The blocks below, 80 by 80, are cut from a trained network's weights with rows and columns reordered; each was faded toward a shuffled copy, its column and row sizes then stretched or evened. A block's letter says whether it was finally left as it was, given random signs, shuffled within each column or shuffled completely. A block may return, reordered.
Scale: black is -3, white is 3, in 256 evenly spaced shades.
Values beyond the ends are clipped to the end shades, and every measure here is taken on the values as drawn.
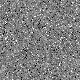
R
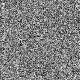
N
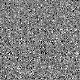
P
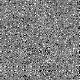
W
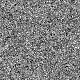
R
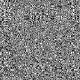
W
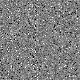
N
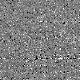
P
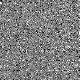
P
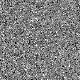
N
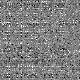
W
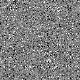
P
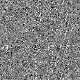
P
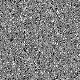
N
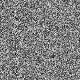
N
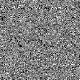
W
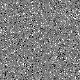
N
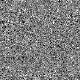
P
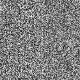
N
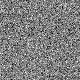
R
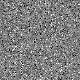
N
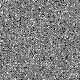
R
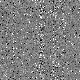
N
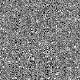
W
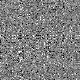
W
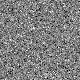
R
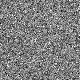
R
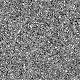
R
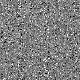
N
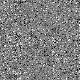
P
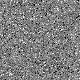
R
